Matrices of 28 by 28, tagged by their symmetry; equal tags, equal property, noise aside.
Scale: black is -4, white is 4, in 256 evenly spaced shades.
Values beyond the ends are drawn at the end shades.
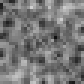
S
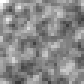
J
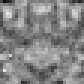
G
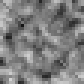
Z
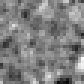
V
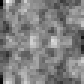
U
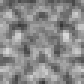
G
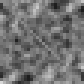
S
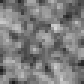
Z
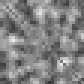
J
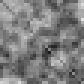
J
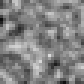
Z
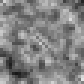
Z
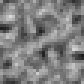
S
